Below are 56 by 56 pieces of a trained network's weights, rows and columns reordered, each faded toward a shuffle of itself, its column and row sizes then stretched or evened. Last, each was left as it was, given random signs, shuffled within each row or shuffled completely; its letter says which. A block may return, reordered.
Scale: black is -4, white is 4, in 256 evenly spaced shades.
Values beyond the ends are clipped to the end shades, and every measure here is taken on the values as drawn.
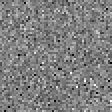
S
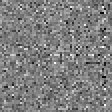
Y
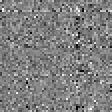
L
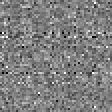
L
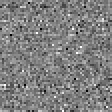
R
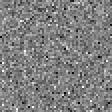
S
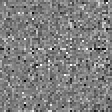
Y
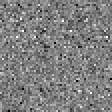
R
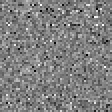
R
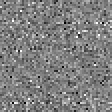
R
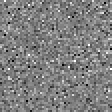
S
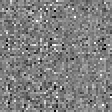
L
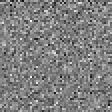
L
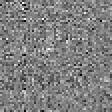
L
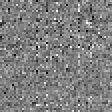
Y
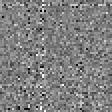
Y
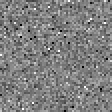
S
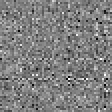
L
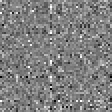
L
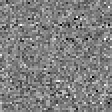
R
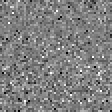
R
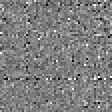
Y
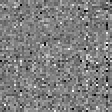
Y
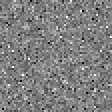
S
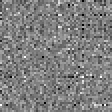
L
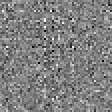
Y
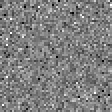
S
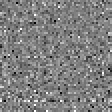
L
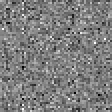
Y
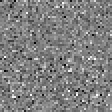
R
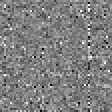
Y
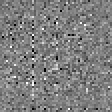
Y
